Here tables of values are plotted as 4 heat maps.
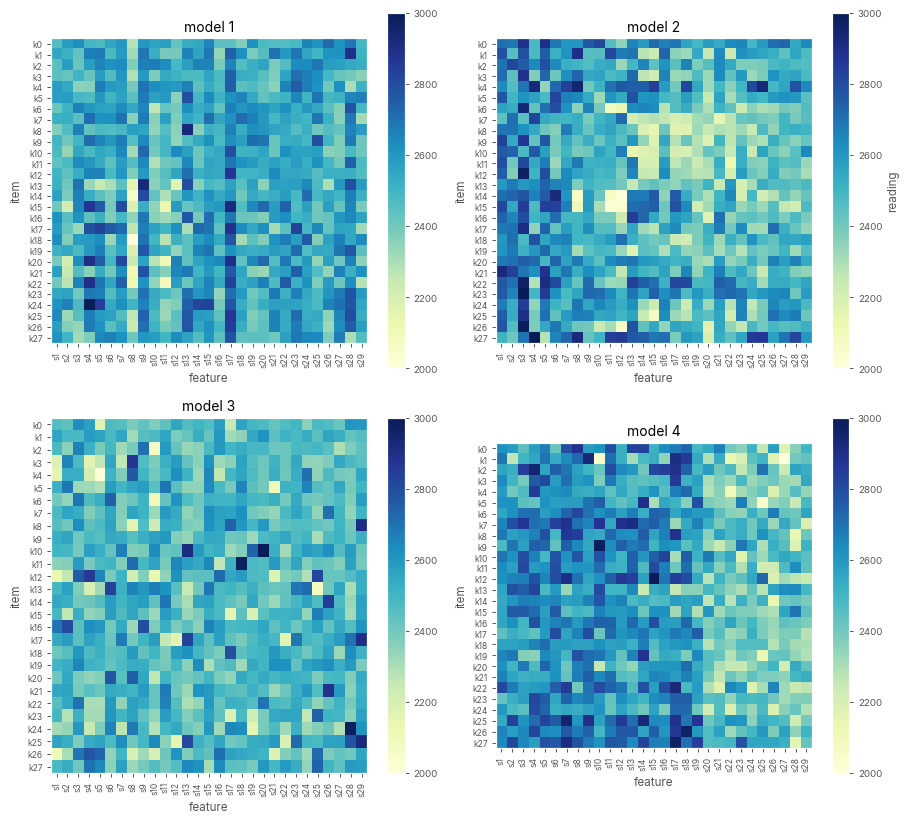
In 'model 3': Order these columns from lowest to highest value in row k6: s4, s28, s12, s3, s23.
s28, s4, s23, s12, s3
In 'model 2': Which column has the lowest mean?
s20
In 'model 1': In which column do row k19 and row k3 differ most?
s28
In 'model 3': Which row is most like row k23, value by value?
k15
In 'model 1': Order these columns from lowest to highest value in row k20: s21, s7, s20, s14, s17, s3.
s21, s14, s3, s20, s7, s17
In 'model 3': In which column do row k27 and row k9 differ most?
s25
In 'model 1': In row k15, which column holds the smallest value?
s11
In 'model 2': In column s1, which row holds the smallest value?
k7
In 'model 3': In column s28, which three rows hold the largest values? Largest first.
k24, k25, k17
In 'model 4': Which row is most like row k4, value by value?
k24
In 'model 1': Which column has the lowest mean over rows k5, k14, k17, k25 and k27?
s8
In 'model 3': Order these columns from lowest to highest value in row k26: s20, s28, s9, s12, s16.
s9, s28, s20, s12, s16
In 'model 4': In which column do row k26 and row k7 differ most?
s17
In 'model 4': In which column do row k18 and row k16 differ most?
s15
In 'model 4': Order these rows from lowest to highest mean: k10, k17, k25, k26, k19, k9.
k19, k17, k9, k10, k26, k25
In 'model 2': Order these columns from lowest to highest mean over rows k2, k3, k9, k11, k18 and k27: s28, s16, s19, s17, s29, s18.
s17, s19, s18, s29, s28, s16
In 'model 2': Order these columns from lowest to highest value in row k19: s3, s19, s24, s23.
s23, s19, s24, s3
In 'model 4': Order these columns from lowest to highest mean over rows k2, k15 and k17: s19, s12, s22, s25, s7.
s22, s25, s19, s7, s12
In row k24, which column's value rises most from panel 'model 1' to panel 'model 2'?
s3
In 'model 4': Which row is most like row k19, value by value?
k5
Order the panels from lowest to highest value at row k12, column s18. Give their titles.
model 2, model 1, model 3, model 4
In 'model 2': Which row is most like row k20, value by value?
k5
